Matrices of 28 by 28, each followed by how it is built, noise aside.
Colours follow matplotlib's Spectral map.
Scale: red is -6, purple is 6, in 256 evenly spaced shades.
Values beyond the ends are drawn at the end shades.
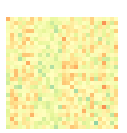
blocks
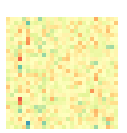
uneven columns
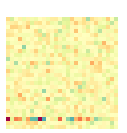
uneven rows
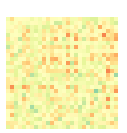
blocks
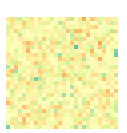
noise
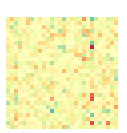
uneven columns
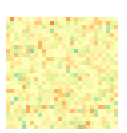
repeating columns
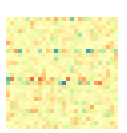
uneven rows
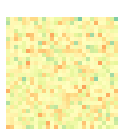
repeating columns
